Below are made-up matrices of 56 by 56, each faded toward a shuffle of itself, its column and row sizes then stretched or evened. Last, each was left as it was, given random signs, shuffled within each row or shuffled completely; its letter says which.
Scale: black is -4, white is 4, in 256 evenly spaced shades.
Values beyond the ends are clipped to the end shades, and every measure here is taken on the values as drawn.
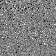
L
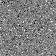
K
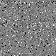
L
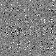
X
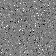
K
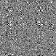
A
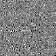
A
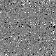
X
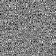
A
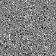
X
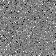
L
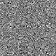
A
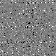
A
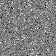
K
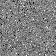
K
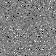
L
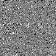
X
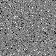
K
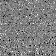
L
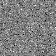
L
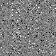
X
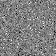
K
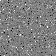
K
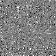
X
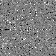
L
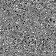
K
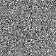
X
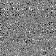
A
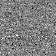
L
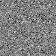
L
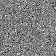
K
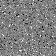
K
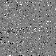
X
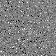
L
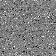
L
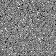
K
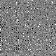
X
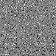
X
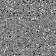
L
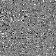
X
